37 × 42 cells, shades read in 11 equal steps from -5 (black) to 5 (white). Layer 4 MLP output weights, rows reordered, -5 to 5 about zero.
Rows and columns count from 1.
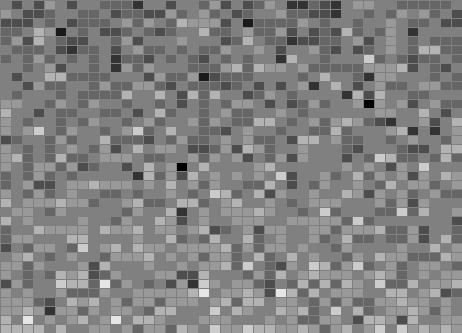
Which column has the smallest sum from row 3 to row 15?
38
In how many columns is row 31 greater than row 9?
24
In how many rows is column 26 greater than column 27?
22
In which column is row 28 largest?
8
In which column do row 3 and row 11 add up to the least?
23
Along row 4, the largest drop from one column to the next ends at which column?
6
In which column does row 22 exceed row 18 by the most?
32
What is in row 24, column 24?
2
